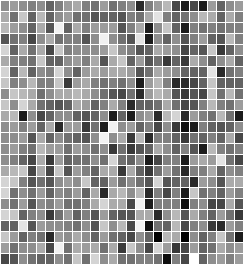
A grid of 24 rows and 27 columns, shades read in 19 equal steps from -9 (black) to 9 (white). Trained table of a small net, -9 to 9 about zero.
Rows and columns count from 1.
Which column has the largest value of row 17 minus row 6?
18
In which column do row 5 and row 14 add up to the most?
24
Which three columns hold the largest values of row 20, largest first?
1, 2, 20
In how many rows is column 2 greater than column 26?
13
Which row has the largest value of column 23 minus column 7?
12
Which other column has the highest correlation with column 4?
17
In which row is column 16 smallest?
8
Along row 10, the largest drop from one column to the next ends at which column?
15
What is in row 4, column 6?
3
